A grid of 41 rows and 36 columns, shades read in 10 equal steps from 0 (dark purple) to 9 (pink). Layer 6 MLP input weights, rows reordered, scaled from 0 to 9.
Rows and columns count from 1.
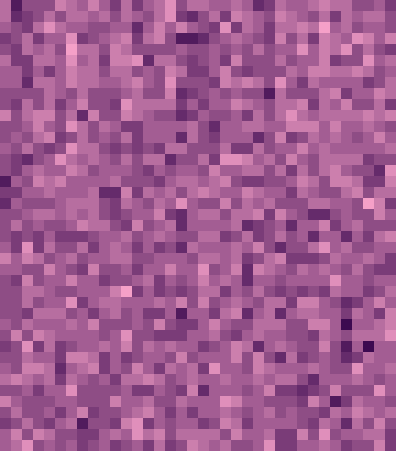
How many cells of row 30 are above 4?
23
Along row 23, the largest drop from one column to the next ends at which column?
4
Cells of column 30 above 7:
3
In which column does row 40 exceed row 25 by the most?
13
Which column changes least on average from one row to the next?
10
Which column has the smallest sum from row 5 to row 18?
2
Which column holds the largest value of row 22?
36
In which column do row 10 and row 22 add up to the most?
12
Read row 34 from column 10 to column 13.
3 5 4 7
